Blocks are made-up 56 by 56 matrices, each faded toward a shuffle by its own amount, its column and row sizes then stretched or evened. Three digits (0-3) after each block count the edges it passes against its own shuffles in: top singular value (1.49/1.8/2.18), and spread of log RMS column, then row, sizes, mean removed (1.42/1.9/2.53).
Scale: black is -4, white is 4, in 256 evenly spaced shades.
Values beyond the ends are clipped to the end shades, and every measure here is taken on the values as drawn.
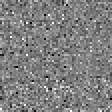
0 1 1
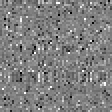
2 1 0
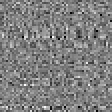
3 0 2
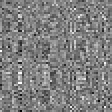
3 2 1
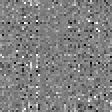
1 2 2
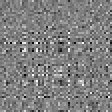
3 2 3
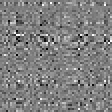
3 1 3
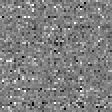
2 1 2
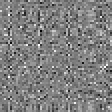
3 2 1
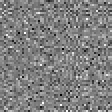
3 1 0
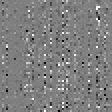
1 3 0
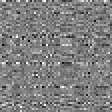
3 0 3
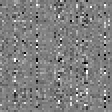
1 3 1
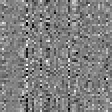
3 3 0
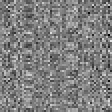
3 2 0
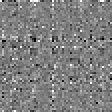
2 2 2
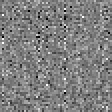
1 2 0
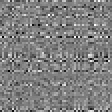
3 1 3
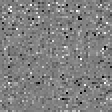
0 1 1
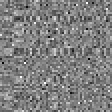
3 0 0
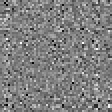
1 2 1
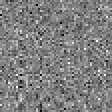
2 2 0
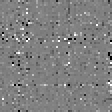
0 2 2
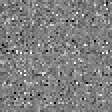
0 0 2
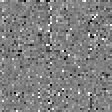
1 1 2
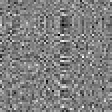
3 2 1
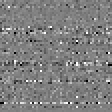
1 1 3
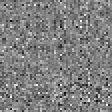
1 2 2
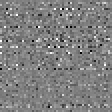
0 1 3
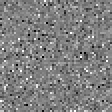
0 0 0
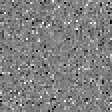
0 1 1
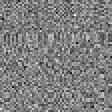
3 0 0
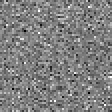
2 1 0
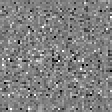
0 0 2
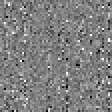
0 3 1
